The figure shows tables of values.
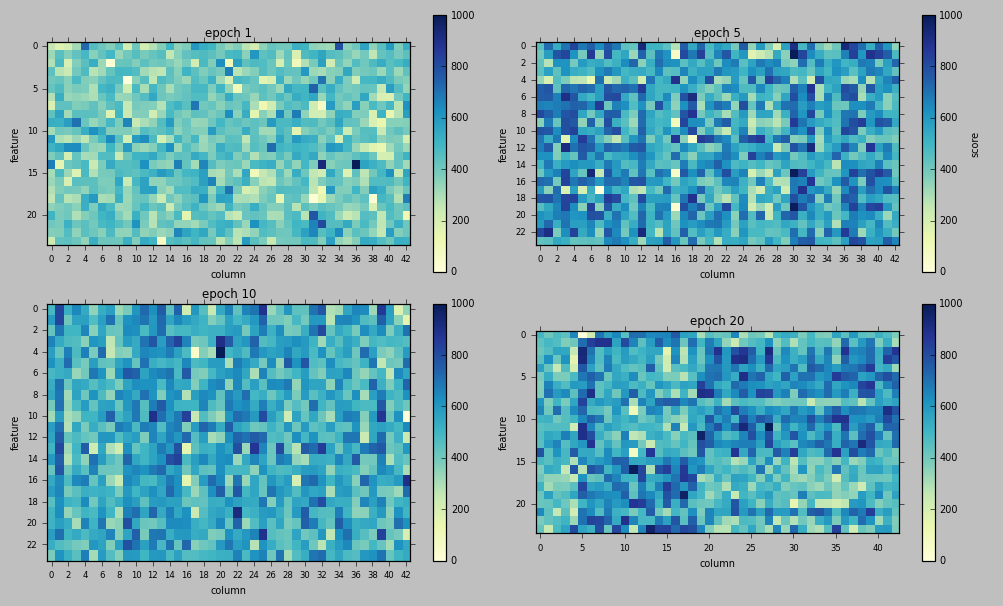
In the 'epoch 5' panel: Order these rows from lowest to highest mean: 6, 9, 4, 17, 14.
4, 17, 14, 9, 6
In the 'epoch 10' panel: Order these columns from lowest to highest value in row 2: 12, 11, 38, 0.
0, 11, 38, 12
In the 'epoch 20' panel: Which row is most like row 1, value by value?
22
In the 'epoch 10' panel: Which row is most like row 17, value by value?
7
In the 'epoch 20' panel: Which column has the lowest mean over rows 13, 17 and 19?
35
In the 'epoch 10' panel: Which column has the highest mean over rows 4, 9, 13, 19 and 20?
22
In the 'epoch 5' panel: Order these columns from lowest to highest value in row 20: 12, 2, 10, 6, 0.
10, 0, 2, 12, 6
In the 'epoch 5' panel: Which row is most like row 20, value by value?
7
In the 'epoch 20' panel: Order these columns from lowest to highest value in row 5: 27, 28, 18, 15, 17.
17, 15, 18, 28, 27
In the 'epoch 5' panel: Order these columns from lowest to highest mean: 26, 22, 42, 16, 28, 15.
16, 28, 42, 26, 15, 22
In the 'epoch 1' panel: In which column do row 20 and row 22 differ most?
16
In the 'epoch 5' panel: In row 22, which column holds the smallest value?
14
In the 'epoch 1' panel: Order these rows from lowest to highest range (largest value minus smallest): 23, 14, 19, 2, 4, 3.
19, 3, 23, 2, 4, 14
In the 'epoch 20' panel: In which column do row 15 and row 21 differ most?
23
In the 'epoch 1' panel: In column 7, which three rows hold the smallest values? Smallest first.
2, 8, 18
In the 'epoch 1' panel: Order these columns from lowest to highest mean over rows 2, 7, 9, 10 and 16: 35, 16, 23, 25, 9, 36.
25, 35, 9, 16, 36, 23
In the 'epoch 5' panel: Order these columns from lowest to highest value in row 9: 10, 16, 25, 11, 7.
16, 25, 11, 7, 10
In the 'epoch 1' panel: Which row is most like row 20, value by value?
5
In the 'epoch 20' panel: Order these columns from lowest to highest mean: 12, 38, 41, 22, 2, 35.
2, 22, 35, 12, 41, 38
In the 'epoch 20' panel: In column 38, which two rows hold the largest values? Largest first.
13, 6
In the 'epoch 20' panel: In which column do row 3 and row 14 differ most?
4
